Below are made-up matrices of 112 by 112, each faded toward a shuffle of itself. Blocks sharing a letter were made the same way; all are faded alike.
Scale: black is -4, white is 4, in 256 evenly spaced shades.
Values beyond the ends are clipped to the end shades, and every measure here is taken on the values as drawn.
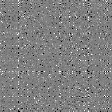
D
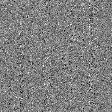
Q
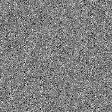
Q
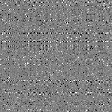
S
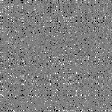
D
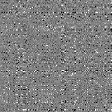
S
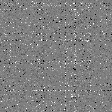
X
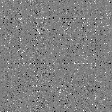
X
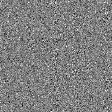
Q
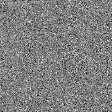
Q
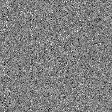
Q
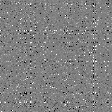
D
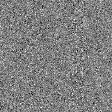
Q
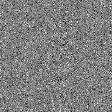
Q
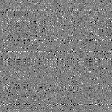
S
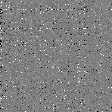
X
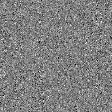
Q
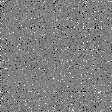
X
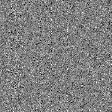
Q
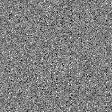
Q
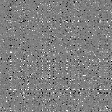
D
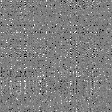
D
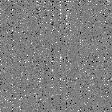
X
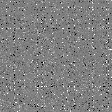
X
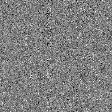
Q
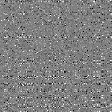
S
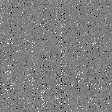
X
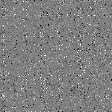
X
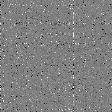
X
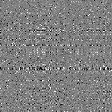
S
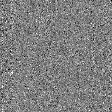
Q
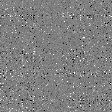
X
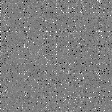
X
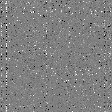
X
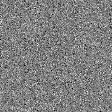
Q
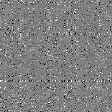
D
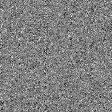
Q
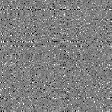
S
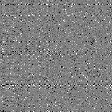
S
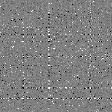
D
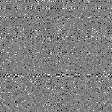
S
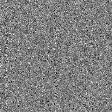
Q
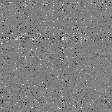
X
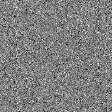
Q
